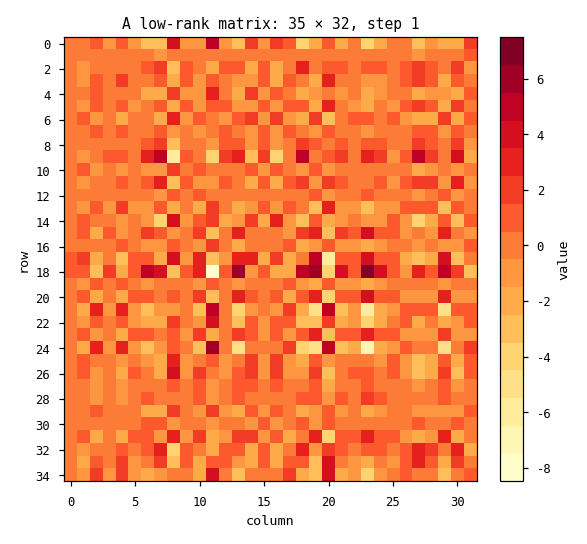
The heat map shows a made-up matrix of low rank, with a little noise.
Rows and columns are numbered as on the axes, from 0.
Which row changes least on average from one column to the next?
1
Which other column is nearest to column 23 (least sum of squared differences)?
13
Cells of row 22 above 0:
10
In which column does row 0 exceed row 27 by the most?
11
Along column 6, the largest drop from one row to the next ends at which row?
19
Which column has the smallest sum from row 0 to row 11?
8
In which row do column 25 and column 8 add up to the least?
9
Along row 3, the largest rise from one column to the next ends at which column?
20
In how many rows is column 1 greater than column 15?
13
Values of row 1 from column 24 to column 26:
0 0 0
